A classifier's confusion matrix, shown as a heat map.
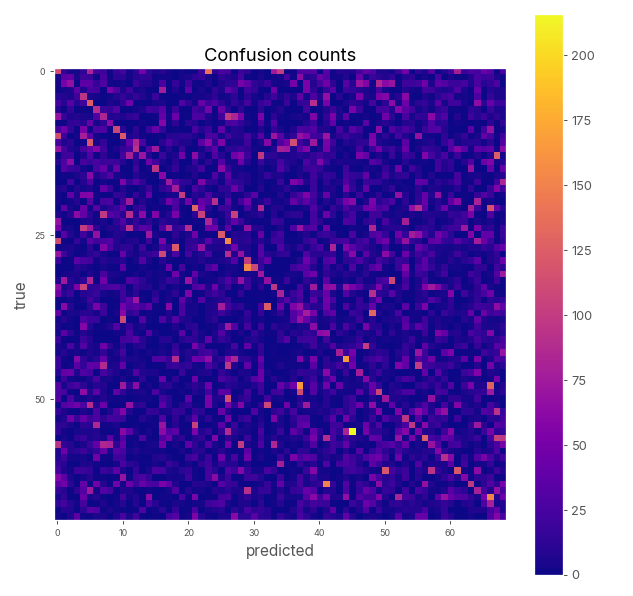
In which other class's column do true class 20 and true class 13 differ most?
67
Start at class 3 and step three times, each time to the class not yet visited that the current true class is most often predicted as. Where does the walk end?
39
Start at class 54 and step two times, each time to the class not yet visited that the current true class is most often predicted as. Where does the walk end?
66
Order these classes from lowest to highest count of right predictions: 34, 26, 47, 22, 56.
47, 34, 22, 56, 26
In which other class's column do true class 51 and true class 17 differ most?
32
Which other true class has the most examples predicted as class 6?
54
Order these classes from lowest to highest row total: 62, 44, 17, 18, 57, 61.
18, 62, 17, 61, 57, 44
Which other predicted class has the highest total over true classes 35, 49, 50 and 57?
26
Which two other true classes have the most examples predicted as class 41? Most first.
63, 56
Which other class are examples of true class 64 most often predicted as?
29
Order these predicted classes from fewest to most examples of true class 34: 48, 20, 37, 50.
50, 37, 20, 48
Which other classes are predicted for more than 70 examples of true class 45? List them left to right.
7, 26, 55
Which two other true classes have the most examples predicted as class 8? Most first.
57, 3
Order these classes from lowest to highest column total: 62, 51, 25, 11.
62, 51, 11, 25
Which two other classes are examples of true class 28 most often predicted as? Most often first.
16, 26
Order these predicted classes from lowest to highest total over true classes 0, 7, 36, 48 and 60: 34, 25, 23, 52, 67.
52, 67, 25, 23, 34
